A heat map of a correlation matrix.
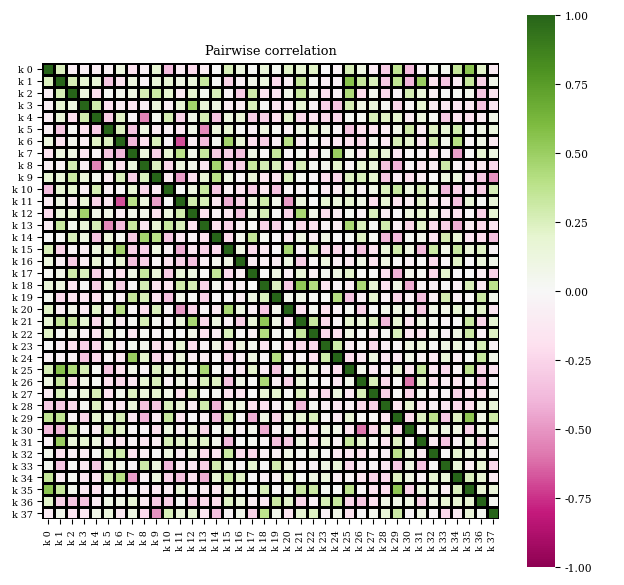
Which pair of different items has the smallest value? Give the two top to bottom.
k 6, k 11
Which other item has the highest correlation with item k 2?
k 25
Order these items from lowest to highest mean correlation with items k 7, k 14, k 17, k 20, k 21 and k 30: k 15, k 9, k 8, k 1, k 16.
k 16, k 15, k 1, k 9, k 8
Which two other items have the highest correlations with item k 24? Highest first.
k 7, k 19
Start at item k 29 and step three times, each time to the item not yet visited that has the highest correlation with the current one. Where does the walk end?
k 34
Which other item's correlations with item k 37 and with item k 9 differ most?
k 14
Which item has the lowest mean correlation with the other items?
k 28
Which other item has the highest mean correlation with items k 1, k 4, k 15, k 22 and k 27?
k 29
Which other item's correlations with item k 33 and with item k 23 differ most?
k 31
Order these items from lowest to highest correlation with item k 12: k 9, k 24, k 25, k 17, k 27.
k 9, k 24, k 25, k 17, k 27
